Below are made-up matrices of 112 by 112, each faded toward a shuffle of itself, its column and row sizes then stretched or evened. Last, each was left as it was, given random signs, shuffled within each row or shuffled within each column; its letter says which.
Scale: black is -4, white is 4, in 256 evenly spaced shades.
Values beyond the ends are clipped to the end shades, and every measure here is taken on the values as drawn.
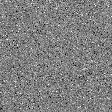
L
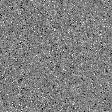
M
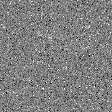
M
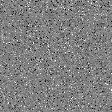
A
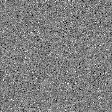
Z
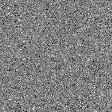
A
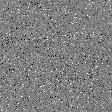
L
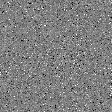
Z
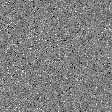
M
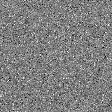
L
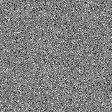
M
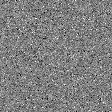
L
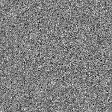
M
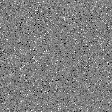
A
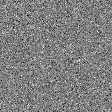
M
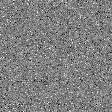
L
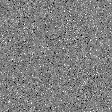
M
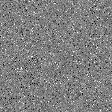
M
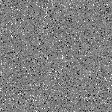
A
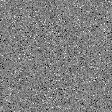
A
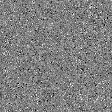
A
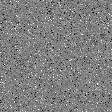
M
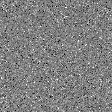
Z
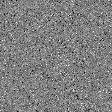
Z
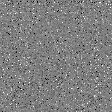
Z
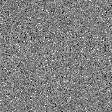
A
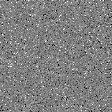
A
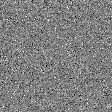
L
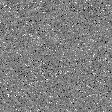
L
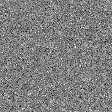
Z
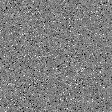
Z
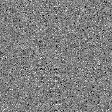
A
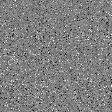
Z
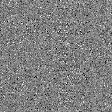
A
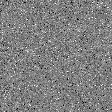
L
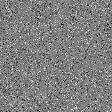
M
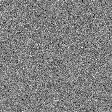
L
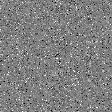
A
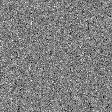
M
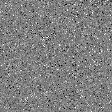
Z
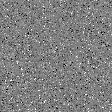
M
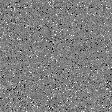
Z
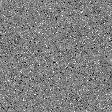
L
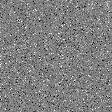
M
